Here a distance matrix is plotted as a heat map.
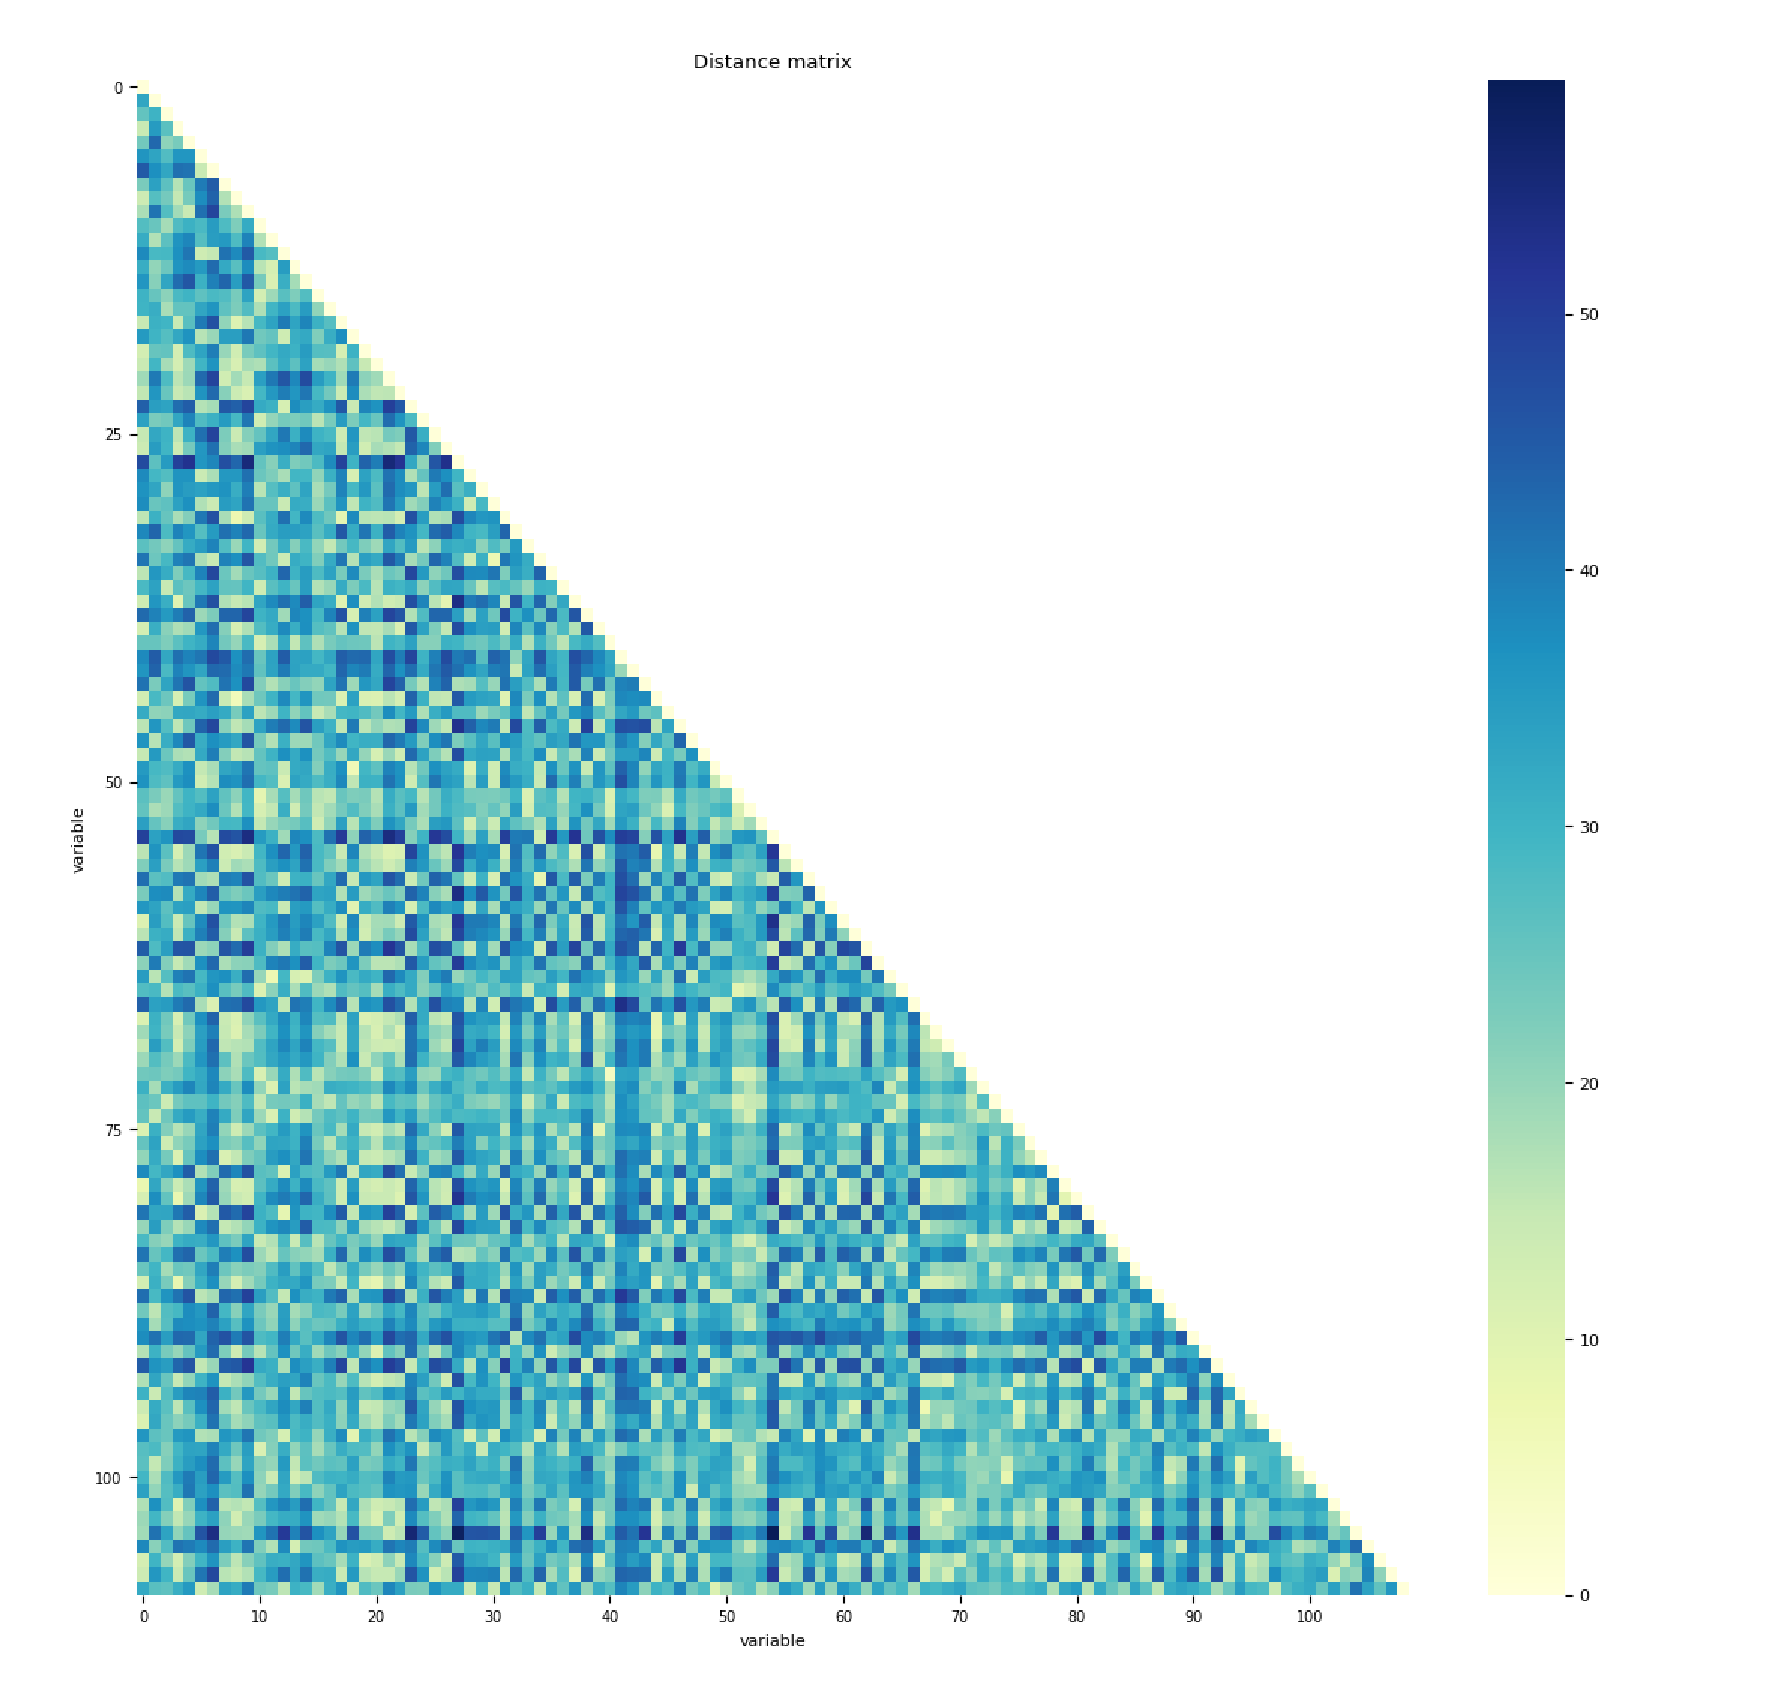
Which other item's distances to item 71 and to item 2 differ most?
40
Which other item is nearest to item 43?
84
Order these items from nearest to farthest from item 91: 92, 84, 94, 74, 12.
74, 94, 84, 12, 92
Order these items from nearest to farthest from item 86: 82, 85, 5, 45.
82, 85, 45, 5
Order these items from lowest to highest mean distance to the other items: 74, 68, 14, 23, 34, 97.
68, 74, 97, 34, 14, 23
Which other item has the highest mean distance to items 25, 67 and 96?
54
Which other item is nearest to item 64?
11
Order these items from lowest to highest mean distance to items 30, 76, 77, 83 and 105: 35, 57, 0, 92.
57, 0, 35, 92
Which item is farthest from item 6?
104
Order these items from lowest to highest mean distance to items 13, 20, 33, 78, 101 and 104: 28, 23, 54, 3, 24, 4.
24, 3, 28, 4, 23, 54
